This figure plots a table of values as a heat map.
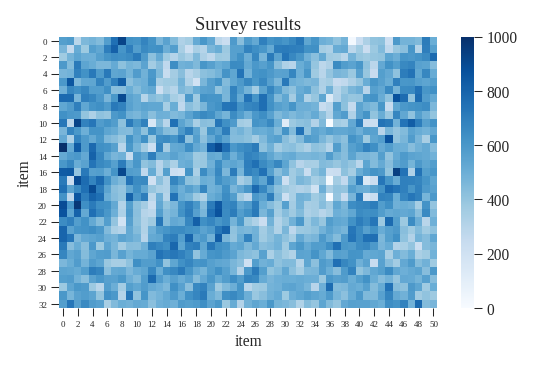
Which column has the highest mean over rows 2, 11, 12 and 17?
2
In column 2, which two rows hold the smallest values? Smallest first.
0, 16
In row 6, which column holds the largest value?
48
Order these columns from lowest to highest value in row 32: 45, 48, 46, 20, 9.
9, 20, 45, 46, 48
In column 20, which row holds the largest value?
13
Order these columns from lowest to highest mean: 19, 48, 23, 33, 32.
33, 32, 19, 48, 23
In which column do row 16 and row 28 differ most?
16
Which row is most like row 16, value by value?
7
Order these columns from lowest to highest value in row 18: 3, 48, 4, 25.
25, 48, 3, 4
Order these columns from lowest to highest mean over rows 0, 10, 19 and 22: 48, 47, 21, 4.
21, 48, 4, 47
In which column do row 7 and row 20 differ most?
8
